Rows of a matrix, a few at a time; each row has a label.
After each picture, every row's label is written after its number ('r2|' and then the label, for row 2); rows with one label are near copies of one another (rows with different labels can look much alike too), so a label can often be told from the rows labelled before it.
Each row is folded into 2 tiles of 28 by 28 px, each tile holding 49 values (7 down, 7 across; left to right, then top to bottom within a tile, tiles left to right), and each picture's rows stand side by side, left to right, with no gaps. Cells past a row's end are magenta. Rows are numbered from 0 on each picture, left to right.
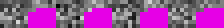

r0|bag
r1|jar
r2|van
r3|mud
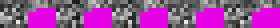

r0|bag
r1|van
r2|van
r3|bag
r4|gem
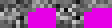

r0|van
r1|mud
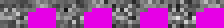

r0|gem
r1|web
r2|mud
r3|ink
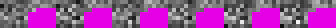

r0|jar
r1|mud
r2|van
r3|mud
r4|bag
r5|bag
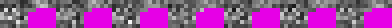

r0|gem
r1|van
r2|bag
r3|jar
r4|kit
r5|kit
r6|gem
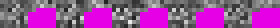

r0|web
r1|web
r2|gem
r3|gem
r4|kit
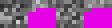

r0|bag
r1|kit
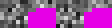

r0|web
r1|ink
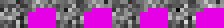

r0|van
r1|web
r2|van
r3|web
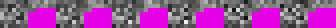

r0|kit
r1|bag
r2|bag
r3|bag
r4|mud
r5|mud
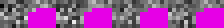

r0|jar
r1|bag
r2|web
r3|van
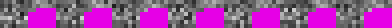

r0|ink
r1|web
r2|jar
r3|kit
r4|van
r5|gem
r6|jar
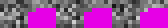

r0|van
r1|mud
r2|jar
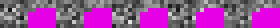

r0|mud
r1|kit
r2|bag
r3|jar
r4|jar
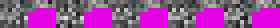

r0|web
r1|ink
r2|gem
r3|gem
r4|van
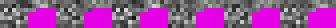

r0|gem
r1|mud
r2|gem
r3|ink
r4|kit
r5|gem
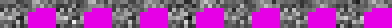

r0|van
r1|bag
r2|van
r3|van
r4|web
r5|gem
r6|ink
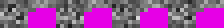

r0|kit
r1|ink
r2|jar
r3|mud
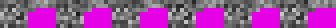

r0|kit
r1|ink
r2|gem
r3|kit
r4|jar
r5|kit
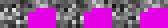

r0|gem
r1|web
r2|jar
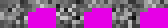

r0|web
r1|mud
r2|van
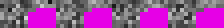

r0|web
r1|van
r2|jar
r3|kit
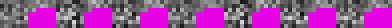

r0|jar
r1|van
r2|ink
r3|ink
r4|van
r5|ink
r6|ink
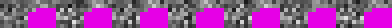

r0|jar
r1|gem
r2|web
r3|van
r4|web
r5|bag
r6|ink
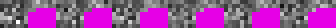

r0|bag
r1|web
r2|bag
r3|jar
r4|van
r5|jar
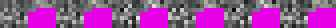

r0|ink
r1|ink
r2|web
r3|gem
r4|web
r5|ink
